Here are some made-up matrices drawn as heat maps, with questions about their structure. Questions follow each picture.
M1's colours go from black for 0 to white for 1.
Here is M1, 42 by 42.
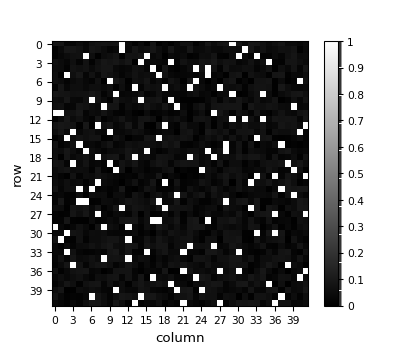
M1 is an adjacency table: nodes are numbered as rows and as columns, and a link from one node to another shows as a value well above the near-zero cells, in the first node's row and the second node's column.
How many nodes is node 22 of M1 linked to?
3
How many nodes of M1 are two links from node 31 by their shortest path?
3
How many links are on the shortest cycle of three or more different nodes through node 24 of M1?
3
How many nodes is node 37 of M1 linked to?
3
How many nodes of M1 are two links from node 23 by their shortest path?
4
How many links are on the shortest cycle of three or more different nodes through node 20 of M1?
3
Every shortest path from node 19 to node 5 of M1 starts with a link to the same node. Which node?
node 9
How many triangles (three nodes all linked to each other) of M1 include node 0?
0
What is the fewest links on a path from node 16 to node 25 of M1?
2
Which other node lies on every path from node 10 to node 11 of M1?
node 8
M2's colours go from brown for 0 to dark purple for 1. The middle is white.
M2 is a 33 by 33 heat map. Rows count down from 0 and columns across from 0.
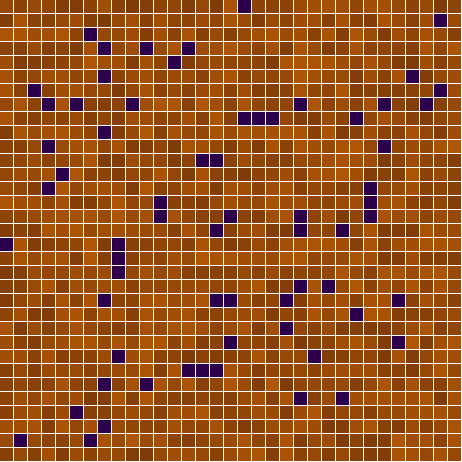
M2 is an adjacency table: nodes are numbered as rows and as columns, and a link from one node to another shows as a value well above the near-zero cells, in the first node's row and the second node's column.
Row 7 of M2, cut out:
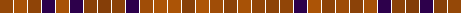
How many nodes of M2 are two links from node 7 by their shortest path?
7
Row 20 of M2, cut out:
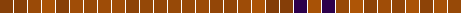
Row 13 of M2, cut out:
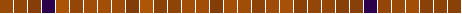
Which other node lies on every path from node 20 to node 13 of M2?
node 21
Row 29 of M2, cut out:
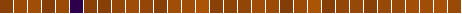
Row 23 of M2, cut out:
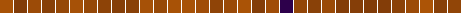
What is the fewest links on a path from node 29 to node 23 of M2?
5
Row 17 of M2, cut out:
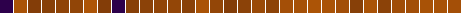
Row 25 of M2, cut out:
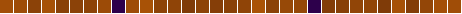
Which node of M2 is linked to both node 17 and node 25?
node 8
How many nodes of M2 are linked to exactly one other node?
12
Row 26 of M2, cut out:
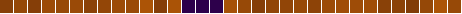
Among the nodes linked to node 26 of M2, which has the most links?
node 15
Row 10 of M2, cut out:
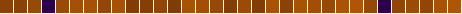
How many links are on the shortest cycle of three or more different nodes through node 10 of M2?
4
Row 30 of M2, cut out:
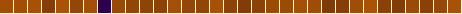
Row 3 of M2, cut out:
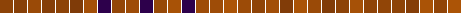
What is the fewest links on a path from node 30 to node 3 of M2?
2
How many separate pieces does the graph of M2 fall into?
5
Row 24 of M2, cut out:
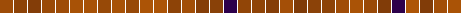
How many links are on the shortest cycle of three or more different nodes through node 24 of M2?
4
